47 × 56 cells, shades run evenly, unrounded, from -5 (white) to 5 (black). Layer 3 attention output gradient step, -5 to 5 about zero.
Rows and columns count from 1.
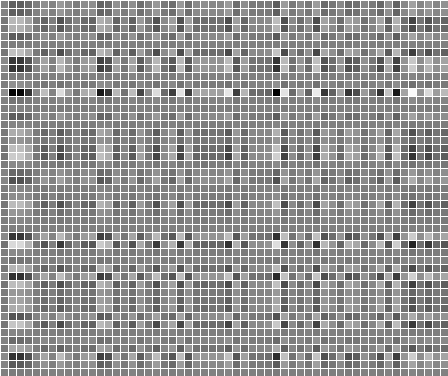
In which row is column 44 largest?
12
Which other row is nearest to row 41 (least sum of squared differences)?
7
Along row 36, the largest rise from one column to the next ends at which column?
36
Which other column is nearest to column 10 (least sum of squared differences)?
16
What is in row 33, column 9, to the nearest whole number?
0
